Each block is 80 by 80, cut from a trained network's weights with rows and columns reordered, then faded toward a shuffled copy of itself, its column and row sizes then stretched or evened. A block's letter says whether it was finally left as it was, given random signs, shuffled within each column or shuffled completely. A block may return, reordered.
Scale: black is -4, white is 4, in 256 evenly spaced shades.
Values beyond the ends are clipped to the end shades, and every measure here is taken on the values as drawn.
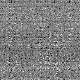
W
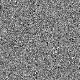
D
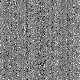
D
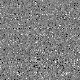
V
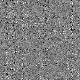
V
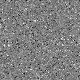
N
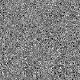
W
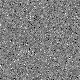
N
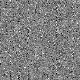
D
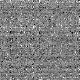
W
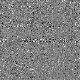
V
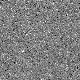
N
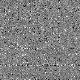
V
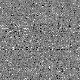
V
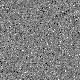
N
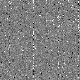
D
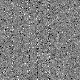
D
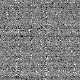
W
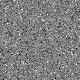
N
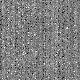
D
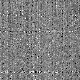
W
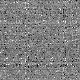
W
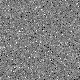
N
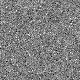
N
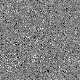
V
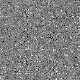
V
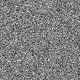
N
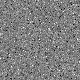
N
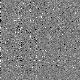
V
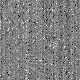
D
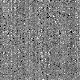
W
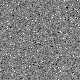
N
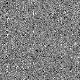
V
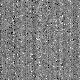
D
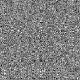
W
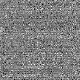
W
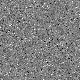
N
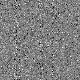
D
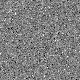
N
